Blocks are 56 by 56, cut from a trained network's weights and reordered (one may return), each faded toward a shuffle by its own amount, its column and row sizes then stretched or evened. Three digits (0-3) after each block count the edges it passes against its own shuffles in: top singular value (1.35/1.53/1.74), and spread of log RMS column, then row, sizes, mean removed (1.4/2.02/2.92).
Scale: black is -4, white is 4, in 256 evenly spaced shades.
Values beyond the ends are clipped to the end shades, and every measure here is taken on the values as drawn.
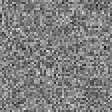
3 0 0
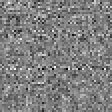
2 1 2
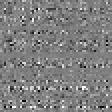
2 2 3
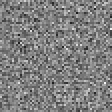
2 1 0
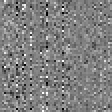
1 3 0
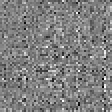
3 2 2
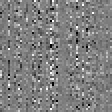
0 3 0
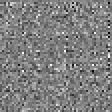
2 2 2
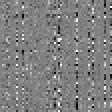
2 3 1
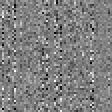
0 3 0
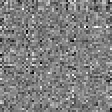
2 2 1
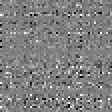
1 2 3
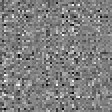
3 2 2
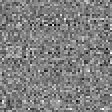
3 0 2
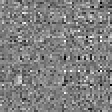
3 2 2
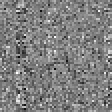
3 2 1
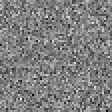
0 0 0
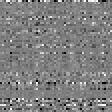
3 1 3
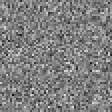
1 0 1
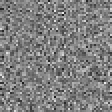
3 2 0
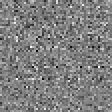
1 1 2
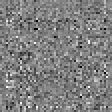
2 2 2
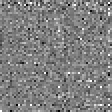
0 1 2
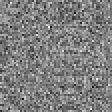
2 1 0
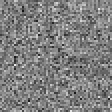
2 1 0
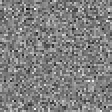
1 0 1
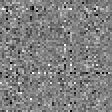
1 2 1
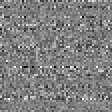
3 0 3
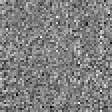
0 1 0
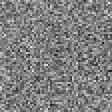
2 0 0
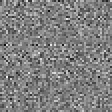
2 0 2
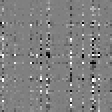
2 3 2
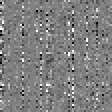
1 3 1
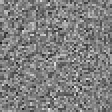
2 1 0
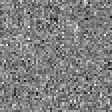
0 1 0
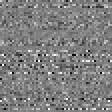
0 0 3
